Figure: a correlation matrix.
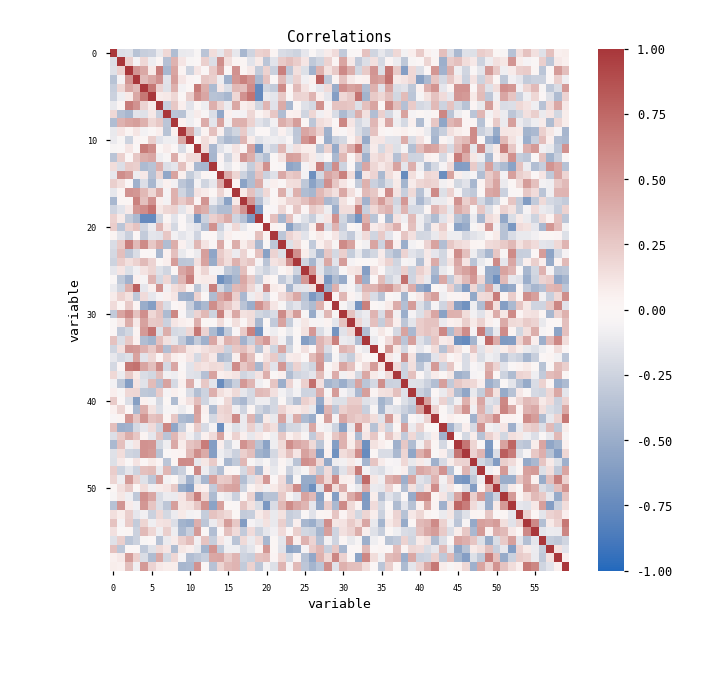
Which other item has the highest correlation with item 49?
33
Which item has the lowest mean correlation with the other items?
19
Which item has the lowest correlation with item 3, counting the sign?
40
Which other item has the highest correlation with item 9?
47
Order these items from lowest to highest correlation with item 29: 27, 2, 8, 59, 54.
59, 8, 54, 2, 27
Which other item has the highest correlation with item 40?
51
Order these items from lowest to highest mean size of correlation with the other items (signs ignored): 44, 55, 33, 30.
44, 55, 30, 33
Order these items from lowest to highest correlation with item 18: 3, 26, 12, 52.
52, 26, 12, 3
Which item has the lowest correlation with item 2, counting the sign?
38
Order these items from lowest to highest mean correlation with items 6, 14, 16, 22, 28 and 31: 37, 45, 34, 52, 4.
45, 37, 52, 34, 4
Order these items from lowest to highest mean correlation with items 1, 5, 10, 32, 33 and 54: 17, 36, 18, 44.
44, 17, 36, 18
